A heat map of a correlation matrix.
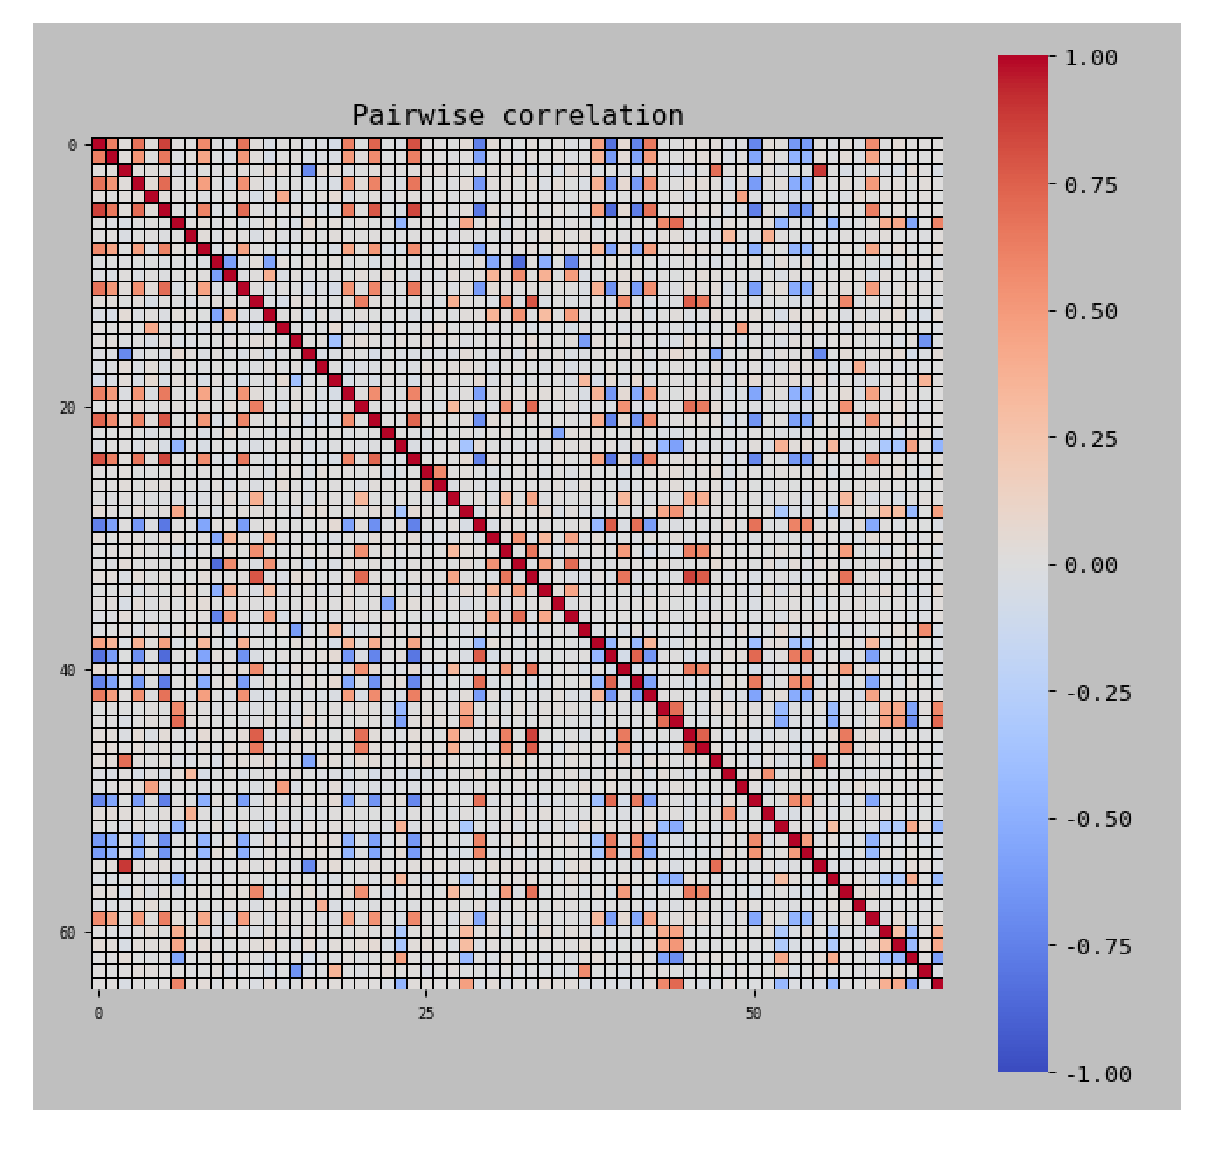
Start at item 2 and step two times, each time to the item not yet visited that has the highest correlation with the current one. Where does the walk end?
47
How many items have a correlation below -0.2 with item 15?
3
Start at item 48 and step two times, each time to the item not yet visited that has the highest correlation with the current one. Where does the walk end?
7
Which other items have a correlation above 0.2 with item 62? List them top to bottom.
23, 52, 56
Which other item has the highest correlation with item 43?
44
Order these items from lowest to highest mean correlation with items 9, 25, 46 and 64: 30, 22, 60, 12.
30, 22, 60, 12
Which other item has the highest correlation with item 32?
36
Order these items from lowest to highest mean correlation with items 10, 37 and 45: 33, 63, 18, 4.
4, 18, 63, 33
